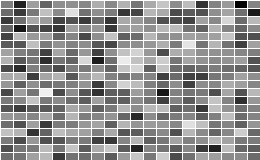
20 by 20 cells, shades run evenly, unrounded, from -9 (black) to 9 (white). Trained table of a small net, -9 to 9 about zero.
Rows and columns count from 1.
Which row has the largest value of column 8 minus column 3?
10
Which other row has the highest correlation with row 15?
19
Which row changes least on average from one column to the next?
18
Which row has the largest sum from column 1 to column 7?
17
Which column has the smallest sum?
2
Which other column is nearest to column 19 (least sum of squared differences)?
1
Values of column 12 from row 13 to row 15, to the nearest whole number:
-1 4 1
